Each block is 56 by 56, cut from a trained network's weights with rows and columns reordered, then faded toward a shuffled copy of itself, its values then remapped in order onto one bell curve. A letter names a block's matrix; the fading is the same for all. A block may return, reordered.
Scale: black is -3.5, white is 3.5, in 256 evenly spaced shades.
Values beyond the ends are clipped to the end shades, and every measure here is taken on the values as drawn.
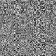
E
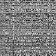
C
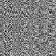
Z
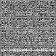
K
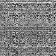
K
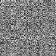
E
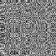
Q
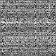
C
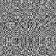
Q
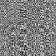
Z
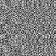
Q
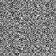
Q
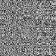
E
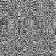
Z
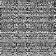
C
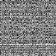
K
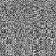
Q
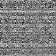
C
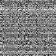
C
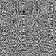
Q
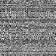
C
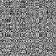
Q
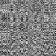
Q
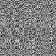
Q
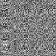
Q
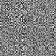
Q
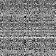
K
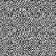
Q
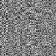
Z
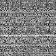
K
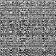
C
